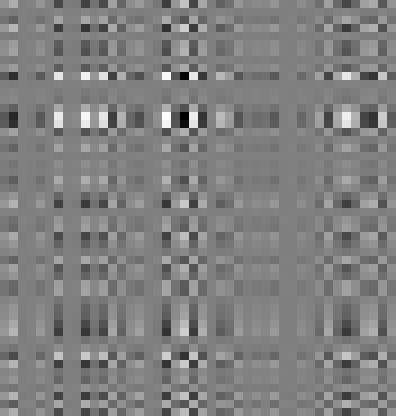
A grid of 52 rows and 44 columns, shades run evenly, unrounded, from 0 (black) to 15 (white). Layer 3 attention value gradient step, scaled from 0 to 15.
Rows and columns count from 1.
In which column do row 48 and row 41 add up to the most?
21
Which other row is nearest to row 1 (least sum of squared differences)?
30
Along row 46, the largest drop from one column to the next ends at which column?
22
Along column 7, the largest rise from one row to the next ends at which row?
10
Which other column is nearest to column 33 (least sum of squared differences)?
24
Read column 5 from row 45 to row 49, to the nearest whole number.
6 9 8 8 7
